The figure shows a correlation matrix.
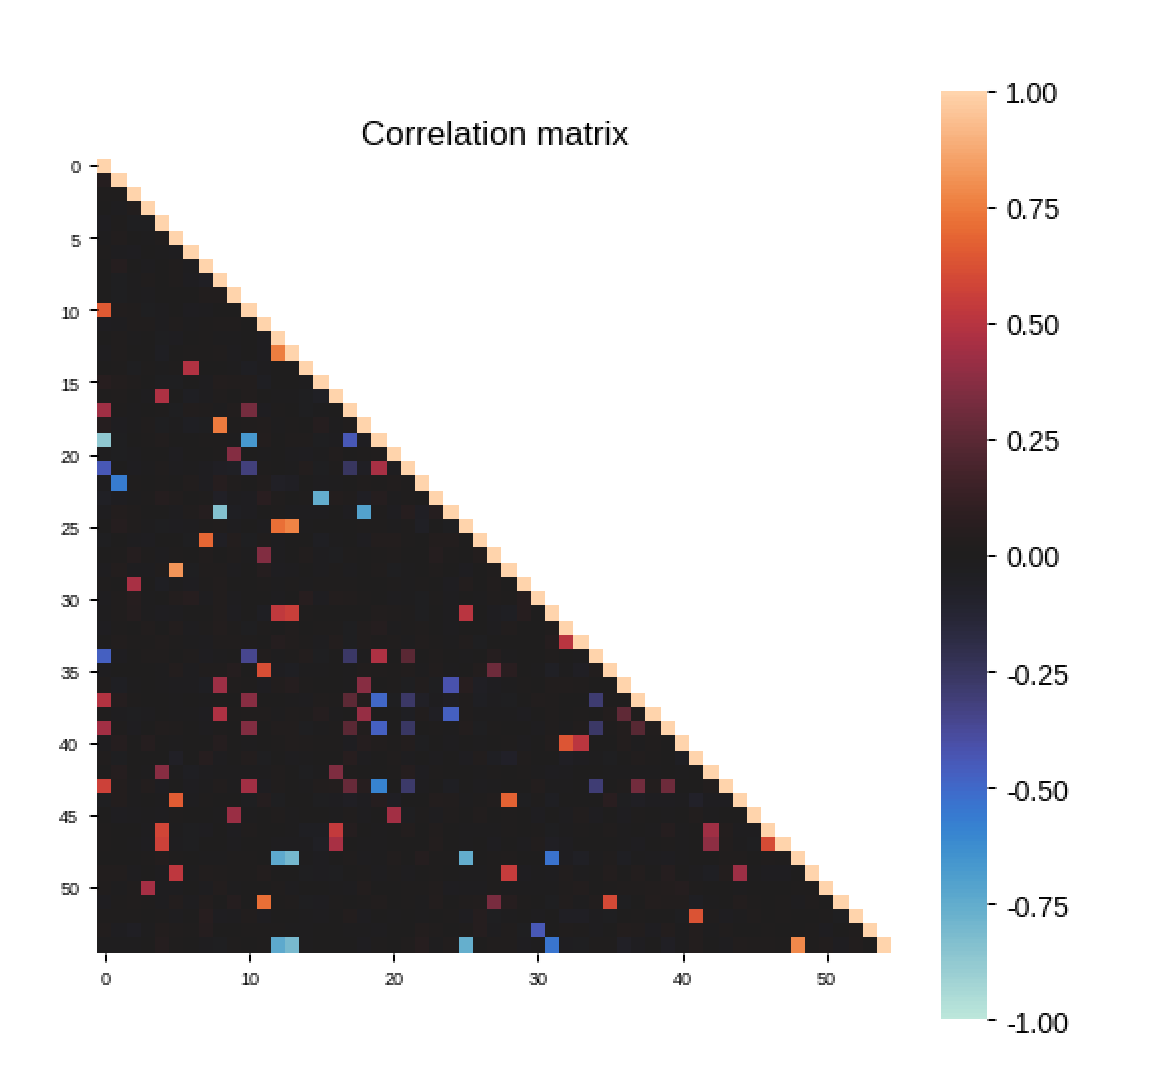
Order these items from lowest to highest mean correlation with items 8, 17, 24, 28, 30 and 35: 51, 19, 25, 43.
19, 25, 43, 51
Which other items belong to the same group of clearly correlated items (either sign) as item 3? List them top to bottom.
50
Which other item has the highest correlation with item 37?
0
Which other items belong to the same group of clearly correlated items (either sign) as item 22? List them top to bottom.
1
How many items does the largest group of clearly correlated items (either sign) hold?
9
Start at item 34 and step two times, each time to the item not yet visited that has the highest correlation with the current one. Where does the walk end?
21
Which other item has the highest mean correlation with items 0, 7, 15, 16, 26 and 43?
10
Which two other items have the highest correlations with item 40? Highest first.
32, 33
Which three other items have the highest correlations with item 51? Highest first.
11, 35, 27
